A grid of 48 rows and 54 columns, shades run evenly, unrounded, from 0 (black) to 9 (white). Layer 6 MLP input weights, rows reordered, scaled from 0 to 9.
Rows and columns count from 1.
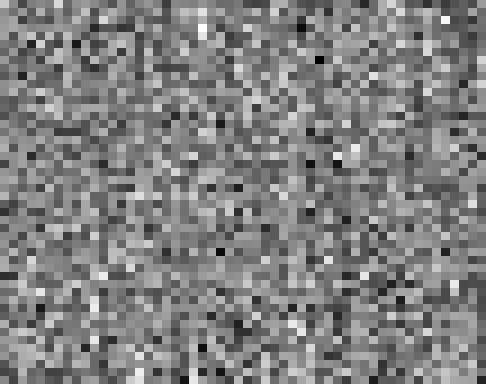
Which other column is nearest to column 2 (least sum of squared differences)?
36
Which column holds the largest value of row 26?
53
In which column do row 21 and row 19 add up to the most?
40
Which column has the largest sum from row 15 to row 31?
33
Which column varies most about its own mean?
35
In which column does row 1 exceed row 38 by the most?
45
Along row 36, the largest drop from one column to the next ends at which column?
52
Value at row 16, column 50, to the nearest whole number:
5
